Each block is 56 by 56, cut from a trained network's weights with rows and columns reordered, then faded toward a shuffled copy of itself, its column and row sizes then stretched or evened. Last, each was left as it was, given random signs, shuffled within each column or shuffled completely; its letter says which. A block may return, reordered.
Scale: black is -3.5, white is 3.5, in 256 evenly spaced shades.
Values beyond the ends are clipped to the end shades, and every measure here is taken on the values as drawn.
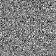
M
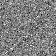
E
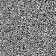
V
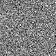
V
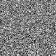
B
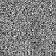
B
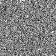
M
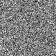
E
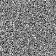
V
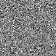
M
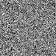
V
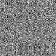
B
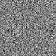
B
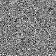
B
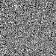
M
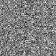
B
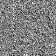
M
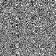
B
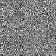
B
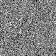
E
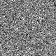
E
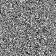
V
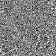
B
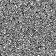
E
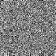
B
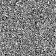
V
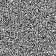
E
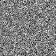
V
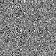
B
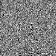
M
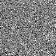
M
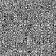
B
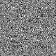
B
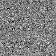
M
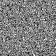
E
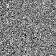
V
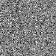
M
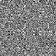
B
